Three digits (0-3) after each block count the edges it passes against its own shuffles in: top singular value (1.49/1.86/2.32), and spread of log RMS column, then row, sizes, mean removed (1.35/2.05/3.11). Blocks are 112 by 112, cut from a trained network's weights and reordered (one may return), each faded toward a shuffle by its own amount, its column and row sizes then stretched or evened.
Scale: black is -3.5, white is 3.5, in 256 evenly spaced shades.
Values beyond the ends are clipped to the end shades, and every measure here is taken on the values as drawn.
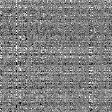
3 3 1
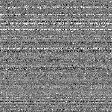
3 1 3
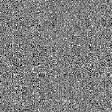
2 2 2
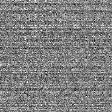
3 2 1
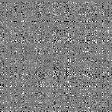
0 3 3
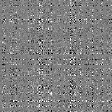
0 3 3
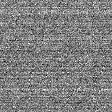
2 1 1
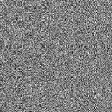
3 2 0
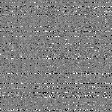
2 2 3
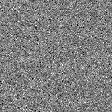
2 0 0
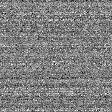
2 0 2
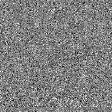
0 1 2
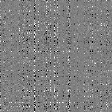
2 3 2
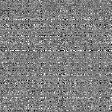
1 2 3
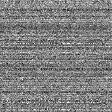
3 1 2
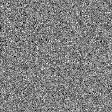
0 1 1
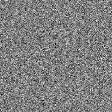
1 1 0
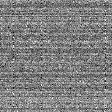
3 2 0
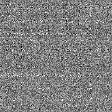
0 2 2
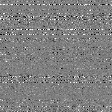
1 0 3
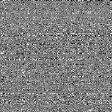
0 2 3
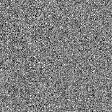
0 1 1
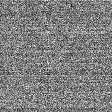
1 1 0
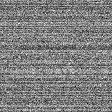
3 0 0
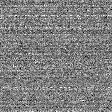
2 0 2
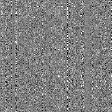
1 3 1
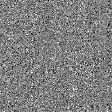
0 2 1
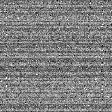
3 1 0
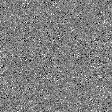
1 1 1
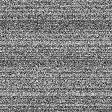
3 0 0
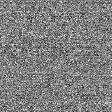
0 0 2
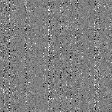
1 3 1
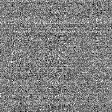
1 2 0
